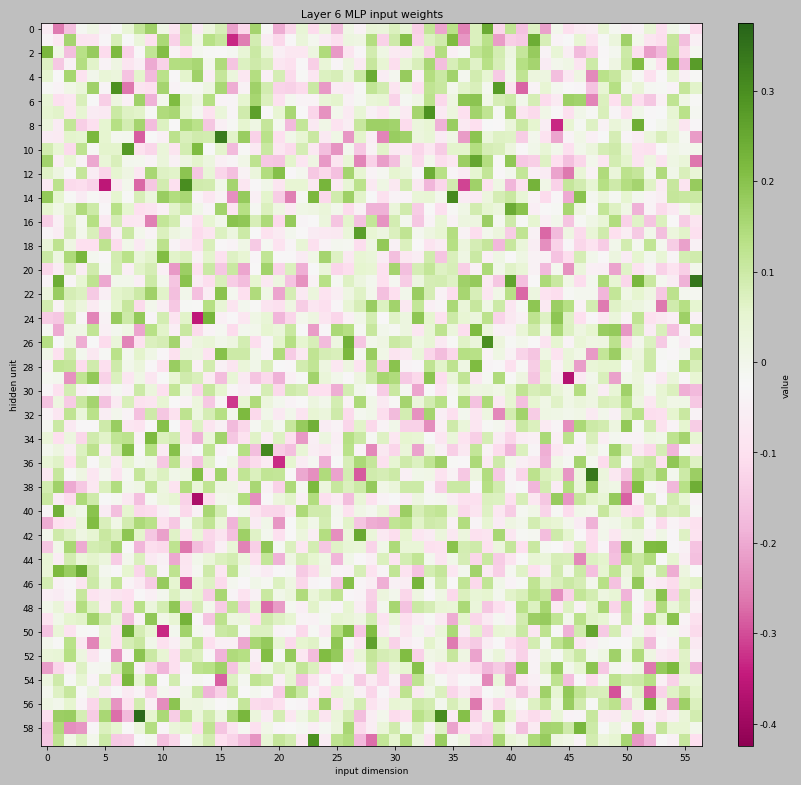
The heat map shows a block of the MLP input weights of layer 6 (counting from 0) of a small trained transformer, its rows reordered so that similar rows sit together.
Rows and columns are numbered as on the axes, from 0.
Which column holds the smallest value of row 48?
19
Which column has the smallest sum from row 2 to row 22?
44
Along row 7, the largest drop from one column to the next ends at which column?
34
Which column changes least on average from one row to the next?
5
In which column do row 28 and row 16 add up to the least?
29
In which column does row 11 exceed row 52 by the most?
37
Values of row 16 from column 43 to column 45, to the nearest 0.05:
-0.05 0 -0.15
